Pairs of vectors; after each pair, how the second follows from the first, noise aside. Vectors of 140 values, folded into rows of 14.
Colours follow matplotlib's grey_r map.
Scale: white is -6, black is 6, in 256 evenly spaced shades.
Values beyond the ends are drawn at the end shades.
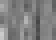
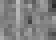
reversed, negated.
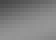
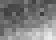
reversed, negated, scaled up.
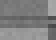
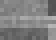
negated.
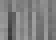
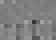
wrapped around, partly zeroed.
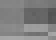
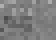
reversed, partly zeroed.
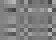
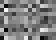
reversed, negated, scaled up.
